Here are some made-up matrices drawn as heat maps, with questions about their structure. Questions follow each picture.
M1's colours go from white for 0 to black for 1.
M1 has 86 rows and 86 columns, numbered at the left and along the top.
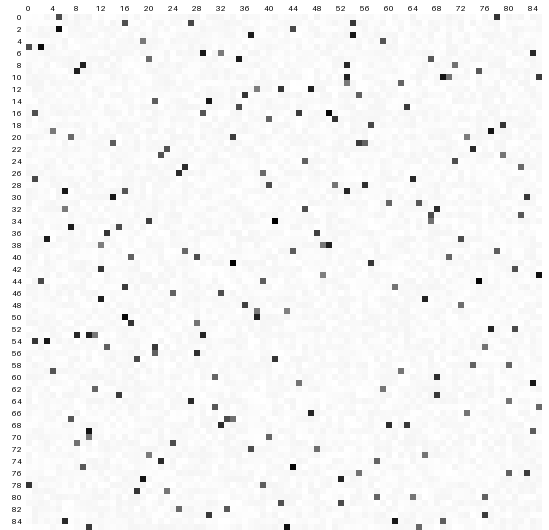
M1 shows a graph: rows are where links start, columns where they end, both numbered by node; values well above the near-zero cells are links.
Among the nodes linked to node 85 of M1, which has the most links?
node 10
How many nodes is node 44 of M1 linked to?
3
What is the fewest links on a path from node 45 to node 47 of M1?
5
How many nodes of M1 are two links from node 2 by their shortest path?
3
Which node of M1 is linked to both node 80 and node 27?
node 64
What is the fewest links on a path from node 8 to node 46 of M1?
3
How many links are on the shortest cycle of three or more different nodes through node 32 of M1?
8
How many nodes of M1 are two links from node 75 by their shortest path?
3
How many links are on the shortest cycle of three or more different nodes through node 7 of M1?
4
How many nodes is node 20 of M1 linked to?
3
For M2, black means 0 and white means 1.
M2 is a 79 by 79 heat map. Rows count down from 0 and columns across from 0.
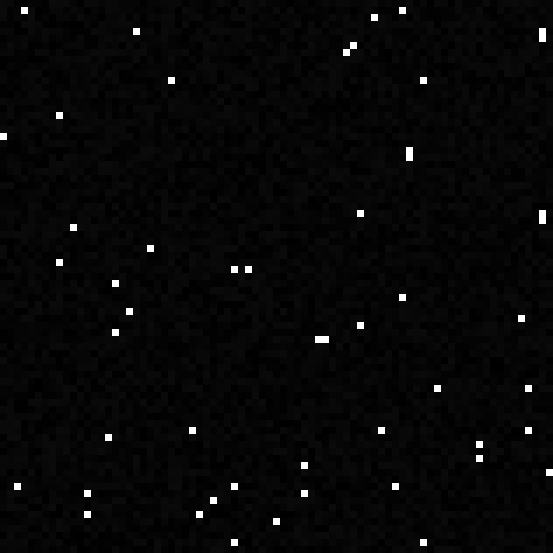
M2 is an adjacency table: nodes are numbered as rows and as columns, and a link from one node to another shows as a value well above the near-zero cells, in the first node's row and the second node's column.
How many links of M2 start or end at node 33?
3
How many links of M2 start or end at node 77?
6
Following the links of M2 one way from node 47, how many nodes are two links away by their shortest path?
1
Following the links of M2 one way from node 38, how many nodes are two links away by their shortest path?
1
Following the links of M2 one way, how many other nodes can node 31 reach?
3
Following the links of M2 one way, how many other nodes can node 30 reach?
4
